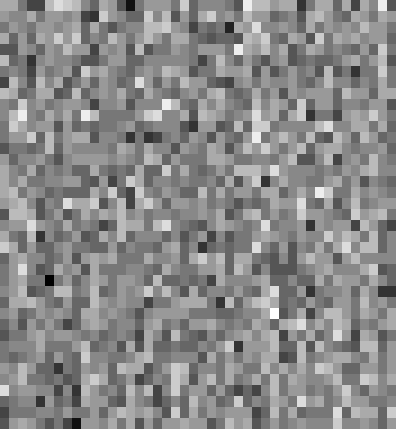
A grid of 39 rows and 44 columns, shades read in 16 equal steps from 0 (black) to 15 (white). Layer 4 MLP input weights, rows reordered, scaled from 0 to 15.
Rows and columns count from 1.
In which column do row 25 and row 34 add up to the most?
3
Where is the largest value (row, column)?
29, 31
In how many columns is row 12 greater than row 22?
18
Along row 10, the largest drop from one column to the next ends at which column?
35
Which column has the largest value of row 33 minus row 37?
5
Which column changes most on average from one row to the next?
27
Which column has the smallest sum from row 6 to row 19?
15
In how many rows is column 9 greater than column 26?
14
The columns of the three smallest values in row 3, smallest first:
26, 22, 13
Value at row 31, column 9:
8
